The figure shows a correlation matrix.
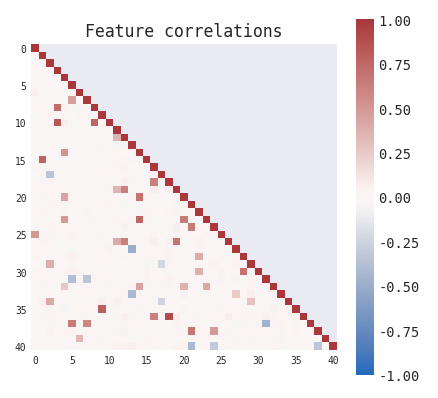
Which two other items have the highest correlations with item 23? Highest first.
14, 20
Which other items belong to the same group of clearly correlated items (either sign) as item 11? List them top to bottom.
12, 19, 26
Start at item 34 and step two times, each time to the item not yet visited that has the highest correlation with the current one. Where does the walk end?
29
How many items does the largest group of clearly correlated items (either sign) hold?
5
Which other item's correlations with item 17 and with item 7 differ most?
37
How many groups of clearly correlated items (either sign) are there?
13
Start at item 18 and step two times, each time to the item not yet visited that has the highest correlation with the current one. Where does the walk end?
16
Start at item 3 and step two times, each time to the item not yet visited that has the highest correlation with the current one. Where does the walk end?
8
